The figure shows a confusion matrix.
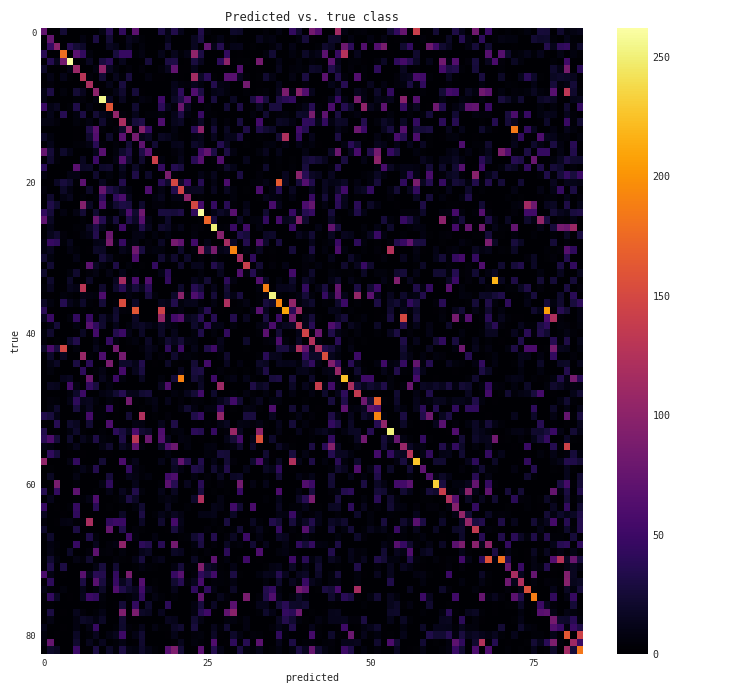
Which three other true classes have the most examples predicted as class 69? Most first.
33, 54, 4
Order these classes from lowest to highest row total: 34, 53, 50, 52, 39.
52, 50, 39, 34, 53
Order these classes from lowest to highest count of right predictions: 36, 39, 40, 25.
39, 40, 25, 36
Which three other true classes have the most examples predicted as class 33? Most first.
54, 53, 4
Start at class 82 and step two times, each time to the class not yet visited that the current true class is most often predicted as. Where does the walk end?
47
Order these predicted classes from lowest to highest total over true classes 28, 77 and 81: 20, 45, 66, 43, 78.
43, 66, 45, 20, 78
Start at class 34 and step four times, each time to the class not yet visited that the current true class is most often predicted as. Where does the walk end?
48
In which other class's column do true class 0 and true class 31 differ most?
57
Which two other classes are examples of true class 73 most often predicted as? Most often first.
80, 71
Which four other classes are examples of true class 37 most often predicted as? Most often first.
77, 14, 18, 39
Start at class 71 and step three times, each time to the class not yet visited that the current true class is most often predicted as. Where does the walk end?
64
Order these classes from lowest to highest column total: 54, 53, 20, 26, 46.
54, 53, 46, 26, 20
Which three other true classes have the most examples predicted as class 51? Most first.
49, 17, 16
